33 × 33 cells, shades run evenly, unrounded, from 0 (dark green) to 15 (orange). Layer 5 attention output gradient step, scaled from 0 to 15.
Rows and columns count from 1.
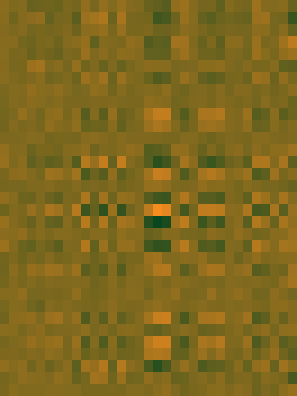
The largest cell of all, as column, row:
18, 18
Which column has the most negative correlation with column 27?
22
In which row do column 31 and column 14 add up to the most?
14
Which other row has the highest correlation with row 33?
23
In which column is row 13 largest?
33
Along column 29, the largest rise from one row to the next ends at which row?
19
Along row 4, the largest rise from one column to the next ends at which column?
20
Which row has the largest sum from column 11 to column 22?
10
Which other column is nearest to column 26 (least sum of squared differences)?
16
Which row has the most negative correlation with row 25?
12
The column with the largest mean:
32
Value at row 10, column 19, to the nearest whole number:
12
